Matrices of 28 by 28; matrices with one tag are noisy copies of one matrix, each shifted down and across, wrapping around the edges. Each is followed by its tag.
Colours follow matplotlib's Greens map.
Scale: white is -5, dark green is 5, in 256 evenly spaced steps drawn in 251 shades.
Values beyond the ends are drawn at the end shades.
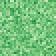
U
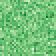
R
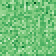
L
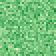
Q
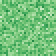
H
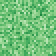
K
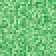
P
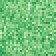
U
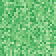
L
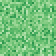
P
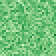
H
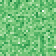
L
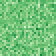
L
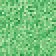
P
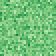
Q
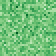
H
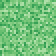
Q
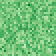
K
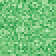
Q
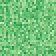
L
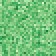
L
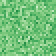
H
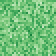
K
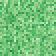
P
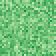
U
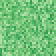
K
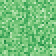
H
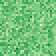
L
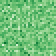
Q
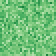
P
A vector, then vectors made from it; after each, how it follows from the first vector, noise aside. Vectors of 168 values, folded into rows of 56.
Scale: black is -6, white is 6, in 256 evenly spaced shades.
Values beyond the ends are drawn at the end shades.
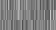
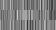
wrapped around, negated.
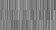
shrunk.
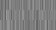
reversed, negated, shrunk.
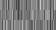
negated.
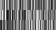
reversed, scaled up.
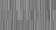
shrunk.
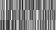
reversed, scaled up.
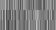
reversed.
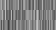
reversed.
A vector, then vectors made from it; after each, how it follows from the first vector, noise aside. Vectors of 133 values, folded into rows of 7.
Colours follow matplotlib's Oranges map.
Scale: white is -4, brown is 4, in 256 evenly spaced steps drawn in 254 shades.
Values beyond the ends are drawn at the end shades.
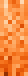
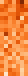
reversed.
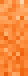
reversed, negated, shrunk.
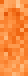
wrapped around, negated, shrunk.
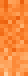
negated, shrunk.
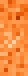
wrapped around, partly zeroed.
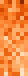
reversed.
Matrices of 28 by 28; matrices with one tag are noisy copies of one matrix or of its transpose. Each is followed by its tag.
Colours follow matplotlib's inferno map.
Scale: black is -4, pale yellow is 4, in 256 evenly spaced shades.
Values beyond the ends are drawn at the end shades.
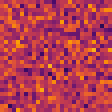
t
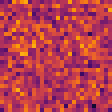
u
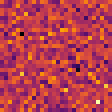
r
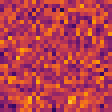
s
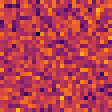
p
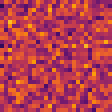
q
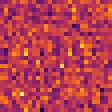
u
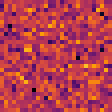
u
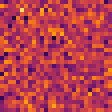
q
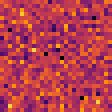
t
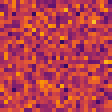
u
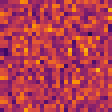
u
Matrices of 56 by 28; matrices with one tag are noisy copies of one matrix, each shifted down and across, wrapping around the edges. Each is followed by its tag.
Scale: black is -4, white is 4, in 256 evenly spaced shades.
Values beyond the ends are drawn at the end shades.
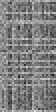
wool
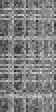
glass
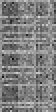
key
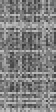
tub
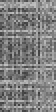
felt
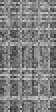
glass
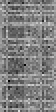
key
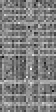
wool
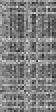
wool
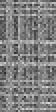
wool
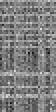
wool
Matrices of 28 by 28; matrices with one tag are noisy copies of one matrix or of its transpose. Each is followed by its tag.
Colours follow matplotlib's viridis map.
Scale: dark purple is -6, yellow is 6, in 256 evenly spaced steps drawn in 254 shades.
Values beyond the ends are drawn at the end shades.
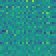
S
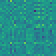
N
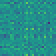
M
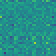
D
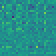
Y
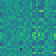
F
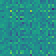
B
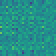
S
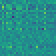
Y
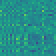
N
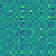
B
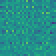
S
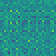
B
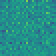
S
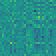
N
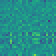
F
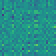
M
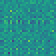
B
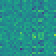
F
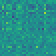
Y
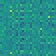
B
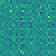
B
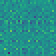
B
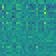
Y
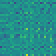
M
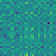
M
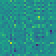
N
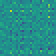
B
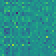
Y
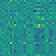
N
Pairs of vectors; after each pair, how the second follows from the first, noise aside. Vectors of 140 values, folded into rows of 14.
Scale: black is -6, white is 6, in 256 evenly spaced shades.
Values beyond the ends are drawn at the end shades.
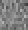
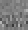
wrapped around, partly zeroed.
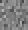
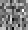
wrapped around, scaled up.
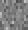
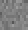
negated, shrunk.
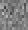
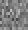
wrapped around, negated.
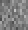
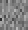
sign-scrambled.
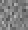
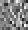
wrapped around, scaled up.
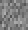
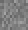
shrunk.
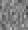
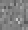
wrapped around, partly zeroed.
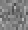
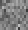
wrapped around, negated.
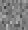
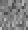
shuffled.
